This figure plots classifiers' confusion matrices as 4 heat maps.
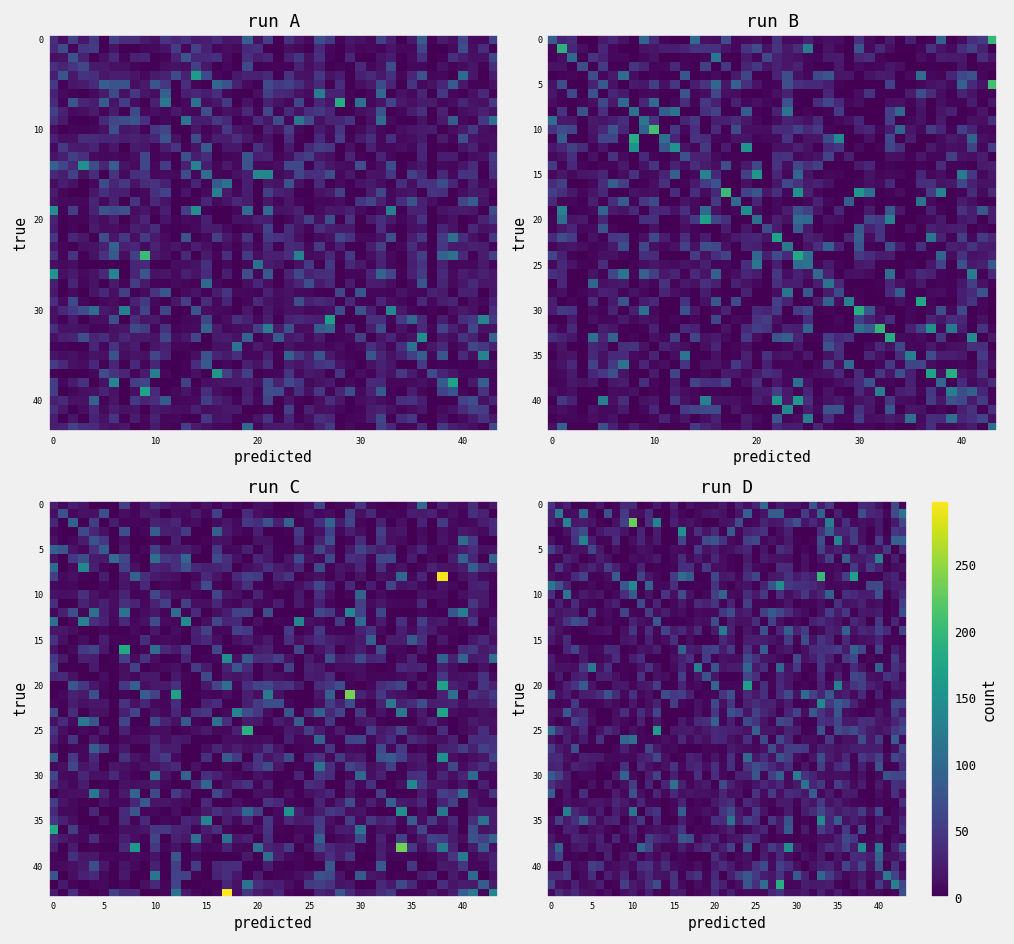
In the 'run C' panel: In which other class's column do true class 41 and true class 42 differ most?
19
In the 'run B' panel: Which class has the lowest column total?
3
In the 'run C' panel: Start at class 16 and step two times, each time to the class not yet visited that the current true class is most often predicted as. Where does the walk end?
3
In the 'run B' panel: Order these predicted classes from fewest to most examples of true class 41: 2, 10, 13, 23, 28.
2, 10, 13, 28, 23
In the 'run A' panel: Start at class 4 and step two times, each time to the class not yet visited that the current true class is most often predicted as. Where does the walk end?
3
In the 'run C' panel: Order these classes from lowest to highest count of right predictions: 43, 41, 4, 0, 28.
0, 28, 4, 41, 43
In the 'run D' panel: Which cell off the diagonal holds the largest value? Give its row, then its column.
2, 10
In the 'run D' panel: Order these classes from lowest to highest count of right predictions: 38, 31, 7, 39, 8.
39, 7, 8, 31, 38
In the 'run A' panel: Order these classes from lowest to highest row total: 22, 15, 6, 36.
36, 6, 22, 15
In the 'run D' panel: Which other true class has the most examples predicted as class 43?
1
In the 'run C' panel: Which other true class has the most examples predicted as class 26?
29
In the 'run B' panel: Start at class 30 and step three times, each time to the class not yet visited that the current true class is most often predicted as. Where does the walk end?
43
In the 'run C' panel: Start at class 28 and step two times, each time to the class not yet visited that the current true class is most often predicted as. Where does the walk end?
34
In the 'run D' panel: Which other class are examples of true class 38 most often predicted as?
29
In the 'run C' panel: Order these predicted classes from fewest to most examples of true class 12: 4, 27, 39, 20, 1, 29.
20, 1, 27, 39, 4, 29
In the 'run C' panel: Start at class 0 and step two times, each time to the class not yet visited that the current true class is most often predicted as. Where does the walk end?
30
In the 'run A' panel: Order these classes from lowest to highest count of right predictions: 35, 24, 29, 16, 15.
29, 35, 16, 15, 24
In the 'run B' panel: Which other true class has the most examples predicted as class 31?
17
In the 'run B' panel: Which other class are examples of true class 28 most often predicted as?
23
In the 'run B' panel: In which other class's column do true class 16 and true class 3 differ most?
6
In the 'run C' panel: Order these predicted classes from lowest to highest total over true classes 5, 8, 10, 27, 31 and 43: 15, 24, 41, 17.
24, 15, 41, 17
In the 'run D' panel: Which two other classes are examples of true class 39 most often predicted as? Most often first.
40, 1
